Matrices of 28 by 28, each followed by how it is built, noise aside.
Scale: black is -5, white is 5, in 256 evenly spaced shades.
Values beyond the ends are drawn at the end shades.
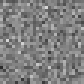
noise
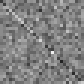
diagonal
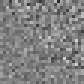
upper triangular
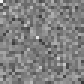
diagonal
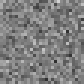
noise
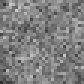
smooth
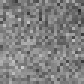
smooth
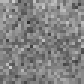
smooth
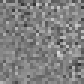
upper triangular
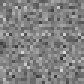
repeating columns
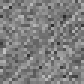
Hankel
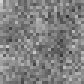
smooth
